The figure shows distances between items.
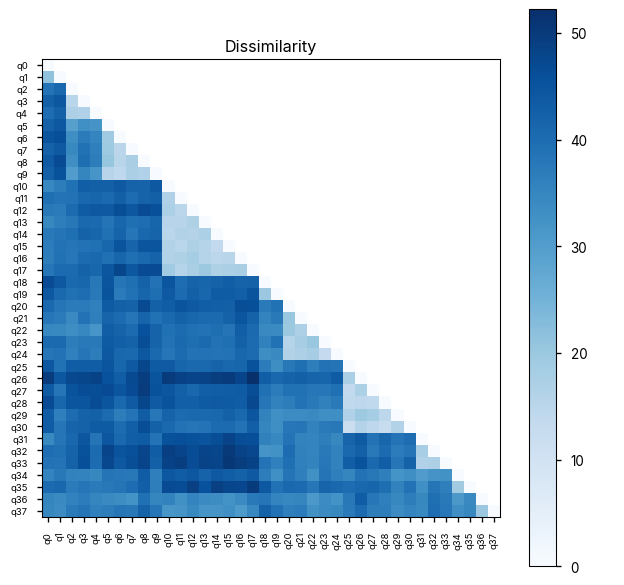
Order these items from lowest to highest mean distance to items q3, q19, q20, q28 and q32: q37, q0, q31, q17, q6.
q31, q37, q6, q0, q17
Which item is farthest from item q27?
q8
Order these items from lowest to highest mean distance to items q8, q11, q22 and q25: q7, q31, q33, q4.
q7, q4, q31, q33
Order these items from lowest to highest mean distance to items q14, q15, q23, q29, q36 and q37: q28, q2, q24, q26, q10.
q10, q24, q28, q2, q26
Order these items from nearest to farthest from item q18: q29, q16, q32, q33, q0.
q32, q29, q33, q16, q0
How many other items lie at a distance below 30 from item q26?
5
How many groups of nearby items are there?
10
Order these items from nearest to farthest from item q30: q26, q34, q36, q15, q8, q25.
q25, q26, q34, q36, q15, q8
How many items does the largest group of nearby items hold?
8
